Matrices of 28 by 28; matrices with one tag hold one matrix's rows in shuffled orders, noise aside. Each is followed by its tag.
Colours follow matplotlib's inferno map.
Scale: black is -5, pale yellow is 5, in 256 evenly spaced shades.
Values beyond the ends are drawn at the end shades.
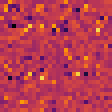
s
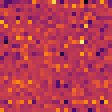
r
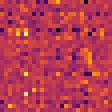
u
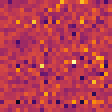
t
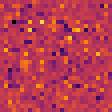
s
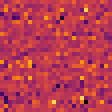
r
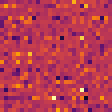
r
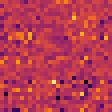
r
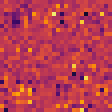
r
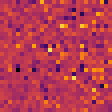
t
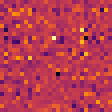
r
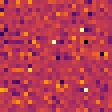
r
